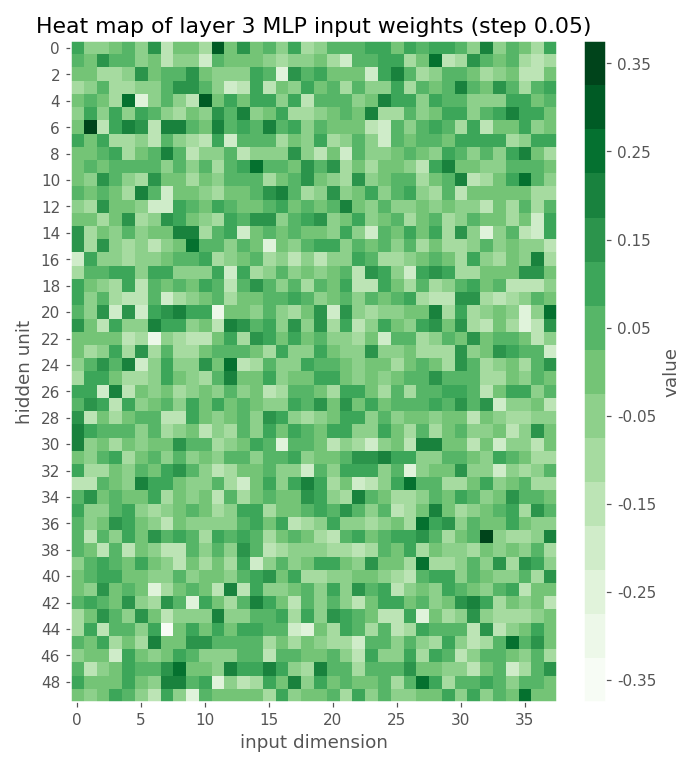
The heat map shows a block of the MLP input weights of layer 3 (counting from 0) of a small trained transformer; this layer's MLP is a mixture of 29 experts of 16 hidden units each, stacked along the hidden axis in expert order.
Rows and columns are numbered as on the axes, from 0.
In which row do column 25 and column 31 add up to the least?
44
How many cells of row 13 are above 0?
15
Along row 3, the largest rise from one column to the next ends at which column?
14
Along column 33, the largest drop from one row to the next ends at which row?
32
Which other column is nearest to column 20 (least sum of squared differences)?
16
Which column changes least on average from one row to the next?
25
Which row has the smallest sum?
38
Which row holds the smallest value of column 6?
22
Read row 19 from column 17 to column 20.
0.1 0.05 -0.05 0
